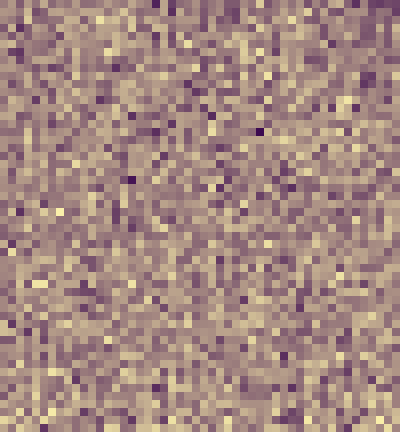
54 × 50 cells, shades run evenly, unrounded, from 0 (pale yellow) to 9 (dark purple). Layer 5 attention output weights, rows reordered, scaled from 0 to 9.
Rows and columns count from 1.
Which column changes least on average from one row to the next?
19
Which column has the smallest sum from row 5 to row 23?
31
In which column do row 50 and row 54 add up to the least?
49
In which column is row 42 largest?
4
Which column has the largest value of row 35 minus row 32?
2
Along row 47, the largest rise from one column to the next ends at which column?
21
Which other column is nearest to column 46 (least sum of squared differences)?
47
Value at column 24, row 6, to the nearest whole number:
1
